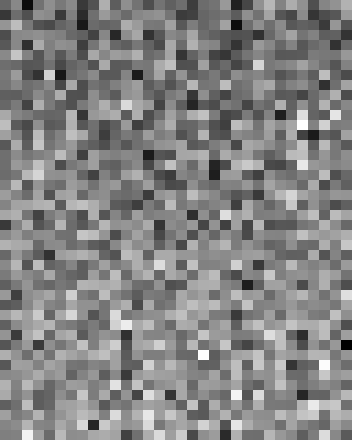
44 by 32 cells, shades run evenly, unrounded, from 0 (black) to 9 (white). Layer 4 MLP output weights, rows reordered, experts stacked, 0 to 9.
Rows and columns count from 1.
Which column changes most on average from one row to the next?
32
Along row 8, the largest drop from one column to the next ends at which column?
6
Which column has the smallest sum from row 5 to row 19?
20
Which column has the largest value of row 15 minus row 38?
28
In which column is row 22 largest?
21
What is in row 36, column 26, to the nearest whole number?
6
